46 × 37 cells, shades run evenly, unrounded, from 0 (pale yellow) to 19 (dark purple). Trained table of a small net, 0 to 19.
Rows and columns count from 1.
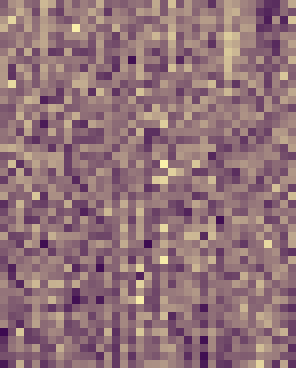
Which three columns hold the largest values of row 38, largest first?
10, 13, 11
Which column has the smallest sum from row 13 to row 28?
21
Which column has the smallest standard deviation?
32
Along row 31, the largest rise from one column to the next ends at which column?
6
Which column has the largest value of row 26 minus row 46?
33
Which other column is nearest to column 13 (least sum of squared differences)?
28
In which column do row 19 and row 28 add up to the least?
27
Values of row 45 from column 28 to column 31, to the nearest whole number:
14 12 12 12
